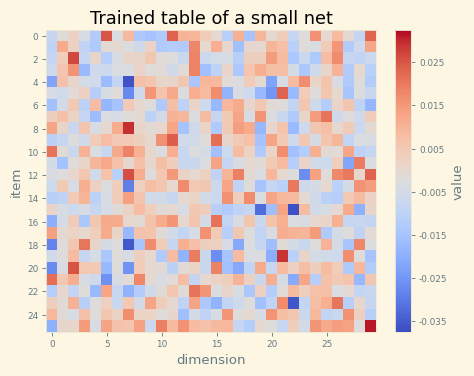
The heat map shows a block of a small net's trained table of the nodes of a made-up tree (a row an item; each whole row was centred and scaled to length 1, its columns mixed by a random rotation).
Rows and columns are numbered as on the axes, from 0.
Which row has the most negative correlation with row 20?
8
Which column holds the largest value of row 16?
15
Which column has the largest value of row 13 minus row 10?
22
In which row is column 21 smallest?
13
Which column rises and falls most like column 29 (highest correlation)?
12
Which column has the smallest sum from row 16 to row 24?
7
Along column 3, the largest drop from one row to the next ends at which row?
19
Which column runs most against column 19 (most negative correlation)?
9
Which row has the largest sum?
25
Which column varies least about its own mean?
1
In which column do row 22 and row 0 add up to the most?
5
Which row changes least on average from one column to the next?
14
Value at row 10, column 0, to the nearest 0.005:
0.02
